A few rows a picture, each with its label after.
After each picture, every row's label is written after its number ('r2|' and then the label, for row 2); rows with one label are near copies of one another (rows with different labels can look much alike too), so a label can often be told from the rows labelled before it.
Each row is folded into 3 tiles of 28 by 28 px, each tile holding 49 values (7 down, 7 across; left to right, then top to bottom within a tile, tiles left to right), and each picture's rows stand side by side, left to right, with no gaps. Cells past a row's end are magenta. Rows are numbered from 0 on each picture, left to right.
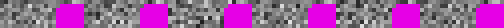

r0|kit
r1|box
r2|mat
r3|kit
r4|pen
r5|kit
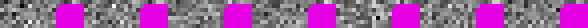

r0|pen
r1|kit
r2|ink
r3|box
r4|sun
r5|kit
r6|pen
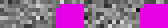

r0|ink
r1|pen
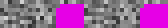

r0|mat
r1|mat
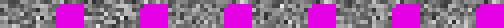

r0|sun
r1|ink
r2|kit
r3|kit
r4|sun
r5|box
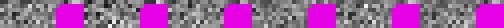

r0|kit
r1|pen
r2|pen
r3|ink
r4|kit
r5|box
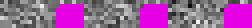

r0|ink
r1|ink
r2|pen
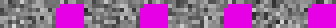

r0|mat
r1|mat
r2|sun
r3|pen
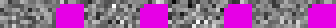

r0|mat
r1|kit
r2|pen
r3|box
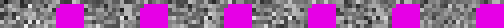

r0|pen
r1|sun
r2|sun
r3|ink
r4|mat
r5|kit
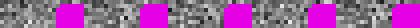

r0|pen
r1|sun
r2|mat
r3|kit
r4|sun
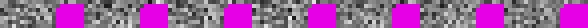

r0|mat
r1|box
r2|sun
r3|sun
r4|box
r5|pen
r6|mat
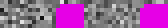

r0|mat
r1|kit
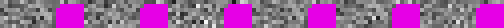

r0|mat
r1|pen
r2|kit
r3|mat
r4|ink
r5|kit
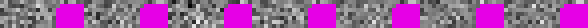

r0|mat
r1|kit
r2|pen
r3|mat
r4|kit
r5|ink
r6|kit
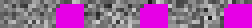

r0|box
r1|box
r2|sun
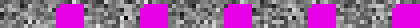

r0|pen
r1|sun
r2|box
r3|mat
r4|sun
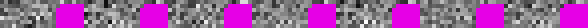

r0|ink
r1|pen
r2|kit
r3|pen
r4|pen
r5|mat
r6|box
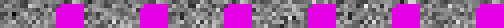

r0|box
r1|pen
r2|box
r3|ink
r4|kit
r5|kit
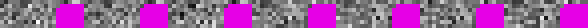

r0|kit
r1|box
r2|box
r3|ink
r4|sun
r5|mat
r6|sun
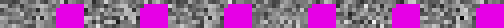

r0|sun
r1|mat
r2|sun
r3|box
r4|kit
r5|sun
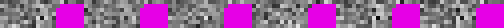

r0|sun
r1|mat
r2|ink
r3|box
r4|sun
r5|sun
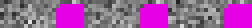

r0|pen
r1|box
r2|mat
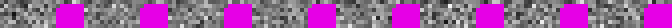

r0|box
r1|kit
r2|ink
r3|mat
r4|sun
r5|kit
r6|kit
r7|mat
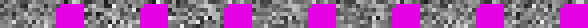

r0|box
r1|pen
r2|ink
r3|ink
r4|sun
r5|pen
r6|kit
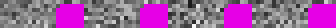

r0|box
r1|ink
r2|pen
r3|pen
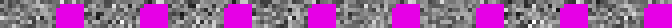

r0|ink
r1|kit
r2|box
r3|sun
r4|kit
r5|mat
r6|pen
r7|ink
